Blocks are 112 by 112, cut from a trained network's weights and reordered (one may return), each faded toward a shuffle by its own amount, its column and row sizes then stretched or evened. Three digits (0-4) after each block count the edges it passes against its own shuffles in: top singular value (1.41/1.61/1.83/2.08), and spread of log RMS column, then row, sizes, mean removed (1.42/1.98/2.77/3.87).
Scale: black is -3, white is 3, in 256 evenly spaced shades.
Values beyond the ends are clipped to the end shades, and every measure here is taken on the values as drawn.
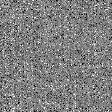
0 1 2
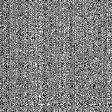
3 2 2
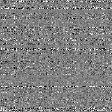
3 2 4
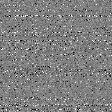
0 1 3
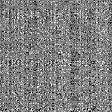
3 0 3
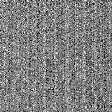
3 1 1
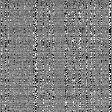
3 4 0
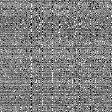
3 3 0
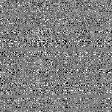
0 2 4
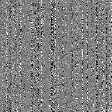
2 4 0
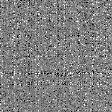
2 2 2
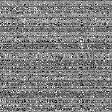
4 2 2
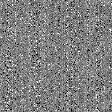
0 3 0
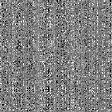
3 3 2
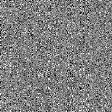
2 3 1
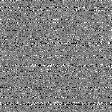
0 1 4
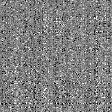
2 2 2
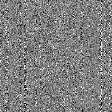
2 3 0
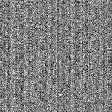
3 0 1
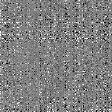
1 3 3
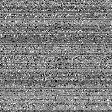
4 0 1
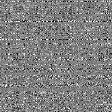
3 2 4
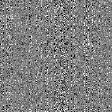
1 4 2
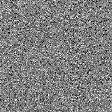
2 1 1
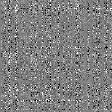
1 4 3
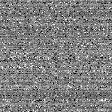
2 0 2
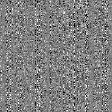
1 4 1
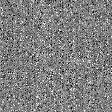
0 1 1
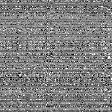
4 1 3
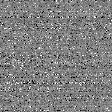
0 0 3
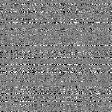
3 2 4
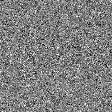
0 1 1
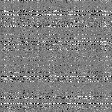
4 1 4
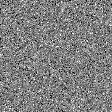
0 0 1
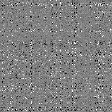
0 3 3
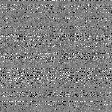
0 0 4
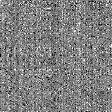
2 0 2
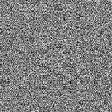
4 1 0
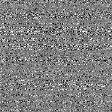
1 0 4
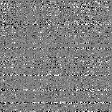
0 3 4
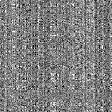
4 1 2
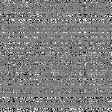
2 2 4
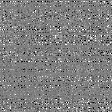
0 2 4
